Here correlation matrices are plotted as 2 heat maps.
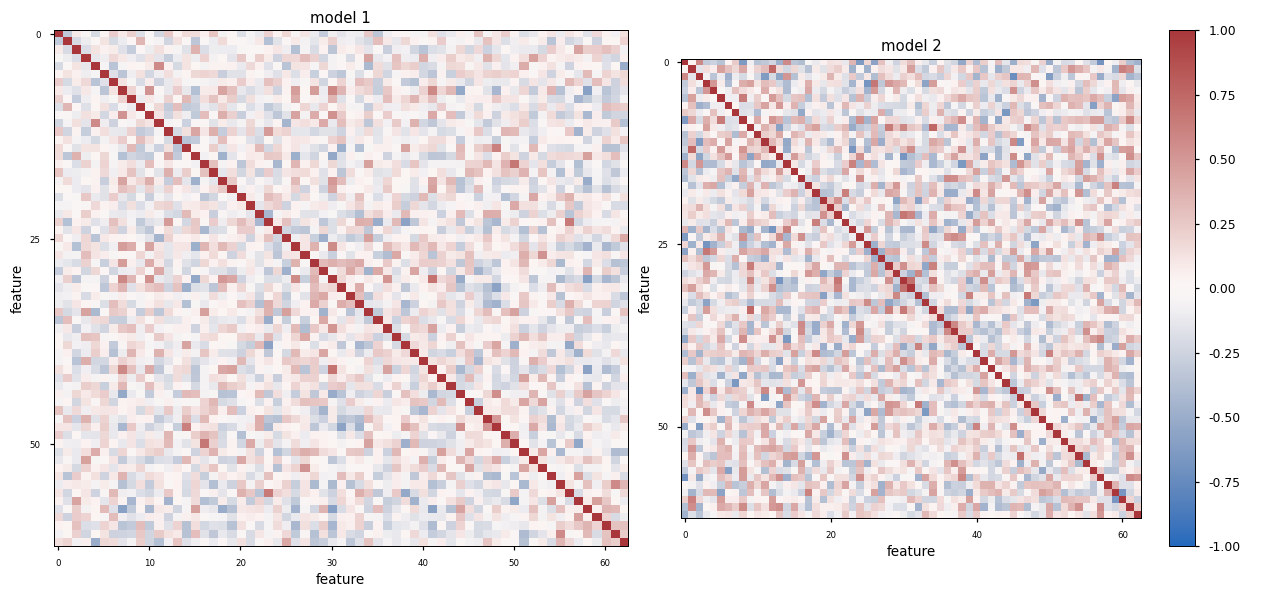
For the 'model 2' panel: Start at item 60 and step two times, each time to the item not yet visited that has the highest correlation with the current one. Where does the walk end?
12
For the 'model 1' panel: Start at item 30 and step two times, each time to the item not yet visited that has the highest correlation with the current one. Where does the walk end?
7
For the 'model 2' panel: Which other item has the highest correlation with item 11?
45
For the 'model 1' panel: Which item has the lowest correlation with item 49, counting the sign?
20
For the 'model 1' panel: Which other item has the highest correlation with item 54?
57
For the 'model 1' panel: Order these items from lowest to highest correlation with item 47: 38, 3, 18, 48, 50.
18, 50, 38, 3, 48
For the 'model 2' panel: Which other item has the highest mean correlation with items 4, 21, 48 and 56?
3
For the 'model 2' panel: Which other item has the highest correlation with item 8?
5
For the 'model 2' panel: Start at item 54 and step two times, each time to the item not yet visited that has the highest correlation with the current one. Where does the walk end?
14
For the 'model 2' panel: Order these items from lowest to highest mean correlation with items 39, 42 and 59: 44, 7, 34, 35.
7, 35, 34, 44
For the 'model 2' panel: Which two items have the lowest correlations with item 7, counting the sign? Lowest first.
44, 16
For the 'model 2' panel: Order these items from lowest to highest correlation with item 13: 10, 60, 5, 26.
60, 26, 5, 10
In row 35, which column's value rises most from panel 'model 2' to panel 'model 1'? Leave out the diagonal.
44
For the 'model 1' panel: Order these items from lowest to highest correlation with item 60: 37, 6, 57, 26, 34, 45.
26, 34, 37, 45, 6, 57
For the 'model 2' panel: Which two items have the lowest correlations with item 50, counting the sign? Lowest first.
2, 0
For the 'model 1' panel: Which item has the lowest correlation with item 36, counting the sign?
27
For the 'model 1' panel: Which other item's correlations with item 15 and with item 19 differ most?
30
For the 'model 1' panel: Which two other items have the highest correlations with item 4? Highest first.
11, 51
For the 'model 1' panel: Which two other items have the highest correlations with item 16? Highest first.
50, 34
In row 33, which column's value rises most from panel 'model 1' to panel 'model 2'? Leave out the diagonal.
25
